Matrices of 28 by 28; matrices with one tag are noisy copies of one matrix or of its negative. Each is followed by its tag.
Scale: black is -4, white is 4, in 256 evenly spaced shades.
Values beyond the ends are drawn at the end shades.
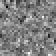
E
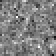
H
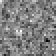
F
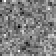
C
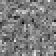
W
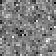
F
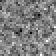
F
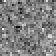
C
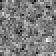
F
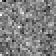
C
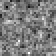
E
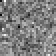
C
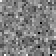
H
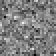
W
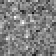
W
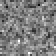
E
